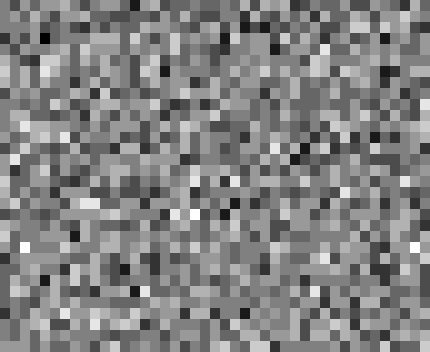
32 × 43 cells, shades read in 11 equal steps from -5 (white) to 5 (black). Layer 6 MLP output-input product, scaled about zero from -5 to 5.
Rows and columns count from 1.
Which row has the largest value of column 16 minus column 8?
25
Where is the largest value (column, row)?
5, 4
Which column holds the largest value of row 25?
13
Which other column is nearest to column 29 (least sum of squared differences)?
11
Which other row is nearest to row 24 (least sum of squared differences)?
31
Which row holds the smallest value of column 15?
27
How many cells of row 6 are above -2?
33
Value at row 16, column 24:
0
